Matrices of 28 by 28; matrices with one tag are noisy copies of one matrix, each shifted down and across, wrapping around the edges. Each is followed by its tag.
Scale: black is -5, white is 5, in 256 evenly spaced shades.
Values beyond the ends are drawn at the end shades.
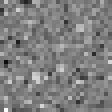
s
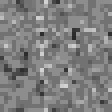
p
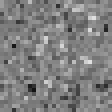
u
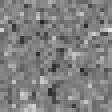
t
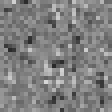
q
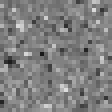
s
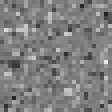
s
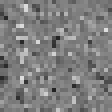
p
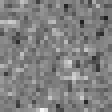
t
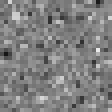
s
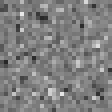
s
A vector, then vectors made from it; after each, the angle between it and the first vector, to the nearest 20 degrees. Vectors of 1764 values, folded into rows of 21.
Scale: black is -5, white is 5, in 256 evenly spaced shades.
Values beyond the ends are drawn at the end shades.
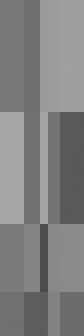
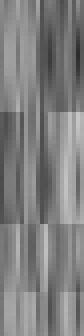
140 degrees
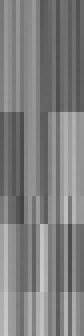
140 degrees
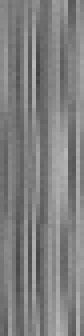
100 degrees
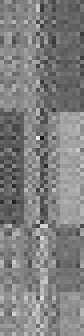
140 degrees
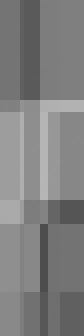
60 degrees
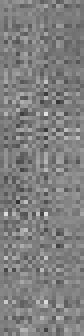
100 degrees
